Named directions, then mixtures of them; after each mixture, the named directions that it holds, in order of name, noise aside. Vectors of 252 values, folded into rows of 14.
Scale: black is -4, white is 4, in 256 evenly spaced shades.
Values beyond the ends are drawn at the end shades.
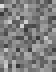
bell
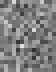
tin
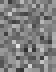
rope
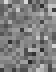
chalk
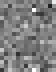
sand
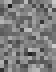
chalk, sand.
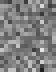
chalk, rope, sand.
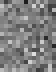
chalk.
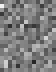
bell.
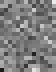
bell, chalk, sand.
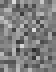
tin.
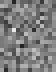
tin.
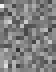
bell.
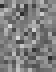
bell, tin.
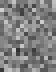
sand, tin.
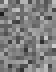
bell, chalk, rope.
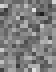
bell, sand, tin.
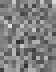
sand, tin.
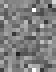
sand.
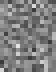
chalk, rope, sand.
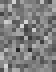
bell, tin.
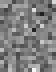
sand, tin.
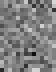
chalk, sand.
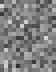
bell.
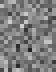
bell, rope.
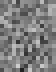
chalk, rope, tin.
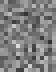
rope.
